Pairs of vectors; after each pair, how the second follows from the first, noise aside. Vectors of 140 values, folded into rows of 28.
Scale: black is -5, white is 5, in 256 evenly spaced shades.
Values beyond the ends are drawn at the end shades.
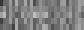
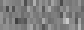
wrapped around, negated, partly zeroed.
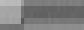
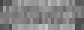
wrapped around, negated, partly zeroed.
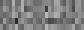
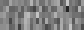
reversed.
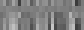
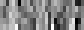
scaled up.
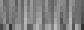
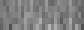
shrunk.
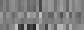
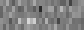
wrapped around, negated, partly zeroed.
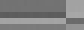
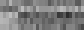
reversed.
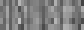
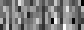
scaled up.
